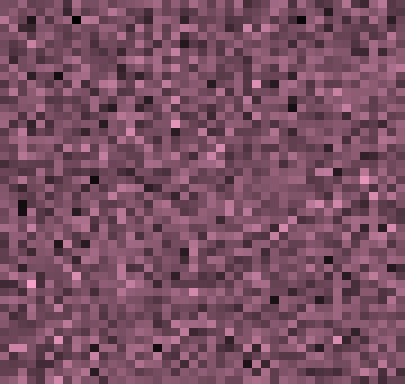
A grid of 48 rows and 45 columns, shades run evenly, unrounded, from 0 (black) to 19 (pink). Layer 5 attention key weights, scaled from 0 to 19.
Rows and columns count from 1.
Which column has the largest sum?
42
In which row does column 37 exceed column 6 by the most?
27
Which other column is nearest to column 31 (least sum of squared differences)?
43
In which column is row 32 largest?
22
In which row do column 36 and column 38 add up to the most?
26
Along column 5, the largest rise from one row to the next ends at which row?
16
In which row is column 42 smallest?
20
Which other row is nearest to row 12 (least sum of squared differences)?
19
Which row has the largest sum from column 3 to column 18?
36
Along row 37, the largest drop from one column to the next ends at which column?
39
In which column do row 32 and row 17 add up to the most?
15
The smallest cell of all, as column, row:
9, 3
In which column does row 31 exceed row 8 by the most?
2
